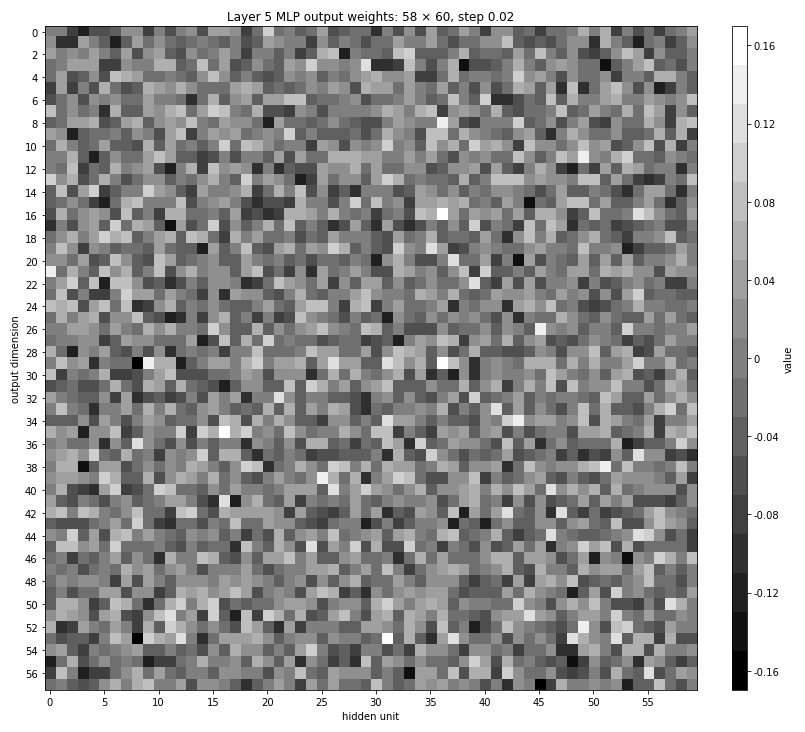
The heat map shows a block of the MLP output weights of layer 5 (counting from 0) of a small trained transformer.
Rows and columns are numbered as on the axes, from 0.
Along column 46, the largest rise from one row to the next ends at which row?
40
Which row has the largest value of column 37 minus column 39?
29
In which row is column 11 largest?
51
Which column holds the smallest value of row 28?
2
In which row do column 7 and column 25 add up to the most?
24
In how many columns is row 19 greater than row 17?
32
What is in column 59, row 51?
0
